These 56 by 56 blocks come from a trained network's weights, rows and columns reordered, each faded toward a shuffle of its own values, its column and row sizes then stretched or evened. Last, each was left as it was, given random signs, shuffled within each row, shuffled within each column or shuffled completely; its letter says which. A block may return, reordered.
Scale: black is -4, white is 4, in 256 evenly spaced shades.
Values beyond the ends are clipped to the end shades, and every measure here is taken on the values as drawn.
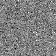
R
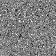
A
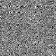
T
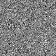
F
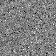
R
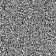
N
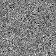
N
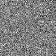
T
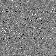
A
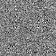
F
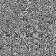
T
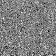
A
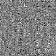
T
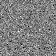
R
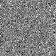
F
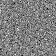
R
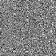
T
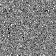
A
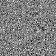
T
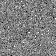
R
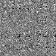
F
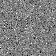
R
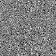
F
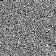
F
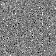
N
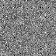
F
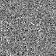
F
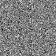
F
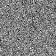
N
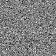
A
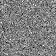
R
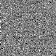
F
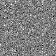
N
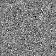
N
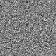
T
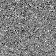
A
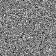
A
